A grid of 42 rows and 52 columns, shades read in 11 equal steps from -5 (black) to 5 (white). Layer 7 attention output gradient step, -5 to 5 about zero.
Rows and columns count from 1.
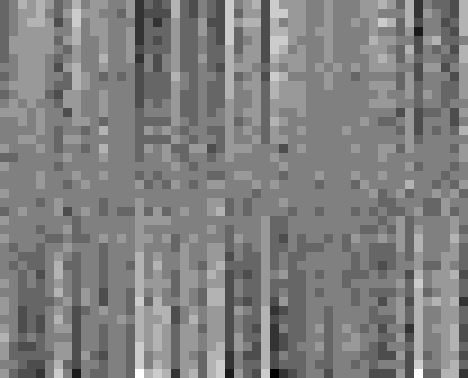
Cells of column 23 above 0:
4
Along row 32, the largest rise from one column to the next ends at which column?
47
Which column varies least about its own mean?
13
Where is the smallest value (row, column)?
42, 31
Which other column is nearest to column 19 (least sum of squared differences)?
17
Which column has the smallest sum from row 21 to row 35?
26
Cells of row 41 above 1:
8
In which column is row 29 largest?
16
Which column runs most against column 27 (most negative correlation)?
32
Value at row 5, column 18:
-2
